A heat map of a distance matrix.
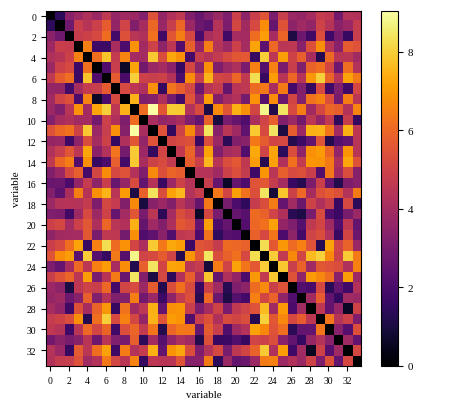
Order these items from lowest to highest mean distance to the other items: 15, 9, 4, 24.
15, 4, 24, 9
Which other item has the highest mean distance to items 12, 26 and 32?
23
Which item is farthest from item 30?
22
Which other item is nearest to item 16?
19
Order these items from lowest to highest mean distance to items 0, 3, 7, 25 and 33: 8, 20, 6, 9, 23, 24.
8, 20, 6, 23, 24, 9
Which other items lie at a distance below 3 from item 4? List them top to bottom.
15, 22, 29
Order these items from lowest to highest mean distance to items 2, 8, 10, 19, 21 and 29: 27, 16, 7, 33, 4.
16, 27, 33, 7, 4
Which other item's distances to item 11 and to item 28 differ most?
32
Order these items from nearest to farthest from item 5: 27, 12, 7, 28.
27, 12, 7, 28
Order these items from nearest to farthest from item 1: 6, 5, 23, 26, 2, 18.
2, 26, 18, 5, 6, 23
